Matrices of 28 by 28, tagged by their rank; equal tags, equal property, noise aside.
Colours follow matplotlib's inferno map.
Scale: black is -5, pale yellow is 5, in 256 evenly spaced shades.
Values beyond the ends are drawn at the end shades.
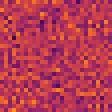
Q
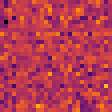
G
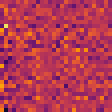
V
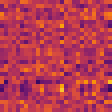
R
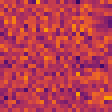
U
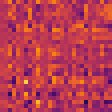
R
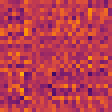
V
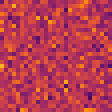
Q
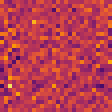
Q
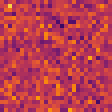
U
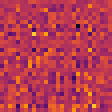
R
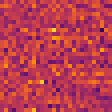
Q
